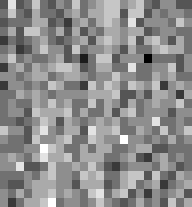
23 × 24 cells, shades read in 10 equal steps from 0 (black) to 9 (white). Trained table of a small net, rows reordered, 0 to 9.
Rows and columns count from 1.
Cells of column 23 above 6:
2
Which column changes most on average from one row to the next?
19
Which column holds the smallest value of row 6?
3
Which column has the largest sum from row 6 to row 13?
14
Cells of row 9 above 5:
7
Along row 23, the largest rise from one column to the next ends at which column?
22
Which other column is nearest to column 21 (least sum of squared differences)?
10
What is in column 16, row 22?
7
